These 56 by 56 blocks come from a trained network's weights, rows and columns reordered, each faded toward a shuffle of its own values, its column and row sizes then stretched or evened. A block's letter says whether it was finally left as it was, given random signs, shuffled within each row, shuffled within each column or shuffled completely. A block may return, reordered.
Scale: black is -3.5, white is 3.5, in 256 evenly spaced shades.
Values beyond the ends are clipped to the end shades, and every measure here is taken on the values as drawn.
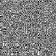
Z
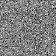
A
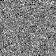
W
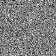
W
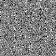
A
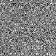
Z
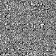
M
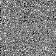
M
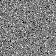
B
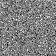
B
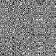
Z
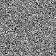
A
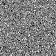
B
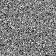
B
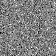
B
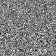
W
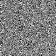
A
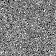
B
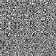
Z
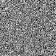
M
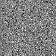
A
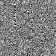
A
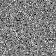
B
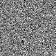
A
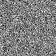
B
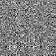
Z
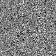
A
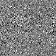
M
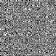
Z
